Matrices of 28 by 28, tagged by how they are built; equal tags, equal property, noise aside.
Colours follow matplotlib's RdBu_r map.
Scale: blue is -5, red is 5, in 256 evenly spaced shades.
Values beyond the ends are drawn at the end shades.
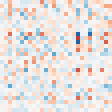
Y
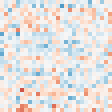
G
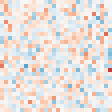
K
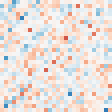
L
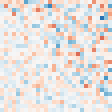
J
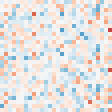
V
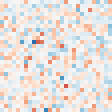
K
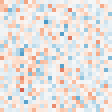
K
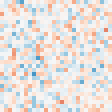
K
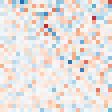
J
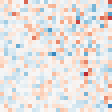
J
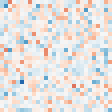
K
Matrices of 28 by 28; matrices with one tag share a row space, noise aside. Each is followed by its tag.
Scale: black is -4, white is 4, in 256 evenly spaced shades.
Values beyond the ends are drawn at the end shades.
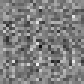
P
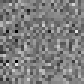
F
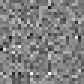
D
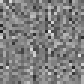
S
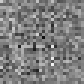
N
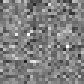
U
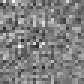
N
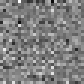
N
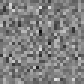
D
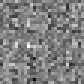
U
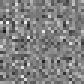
F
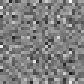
S
